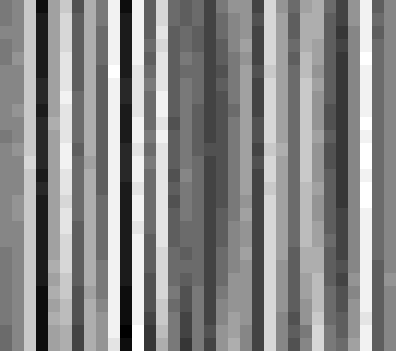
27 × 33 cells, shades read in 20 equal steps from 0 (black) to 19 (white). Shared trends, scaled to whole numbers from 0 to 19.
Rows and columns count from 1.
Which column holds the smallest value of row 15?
11
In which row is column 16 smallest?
27
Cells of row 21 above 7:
23
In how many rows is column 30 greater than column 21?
2
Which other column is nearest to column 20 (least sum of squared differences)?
30
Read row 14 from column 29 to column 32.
4 10 18 8
